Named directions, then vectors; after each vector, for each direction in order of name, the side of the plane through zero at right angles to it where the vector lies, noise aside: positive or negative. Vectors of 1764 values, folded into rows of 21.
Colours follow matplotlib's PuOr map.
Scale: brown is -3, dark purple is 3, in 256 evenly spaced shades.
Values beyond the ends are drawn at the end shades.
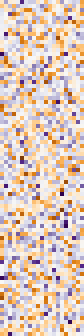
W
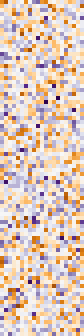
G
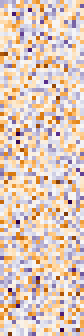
negative, negative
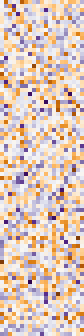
positive, negative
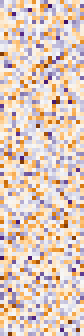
negative, negative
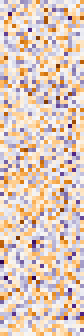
negative, positive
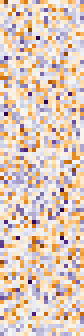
positive, negative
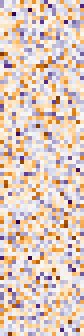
negative, negative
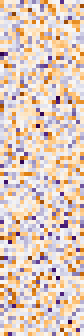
positive, positive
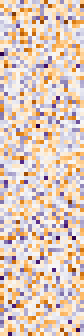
positive, positive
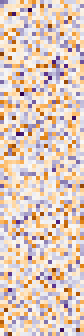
negative, negative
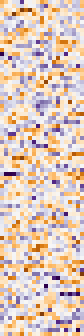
positive, positive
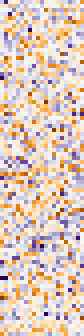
negative, positive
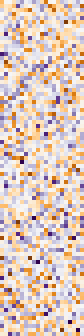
positive, positive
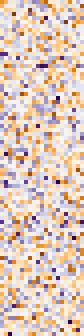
positive, positive
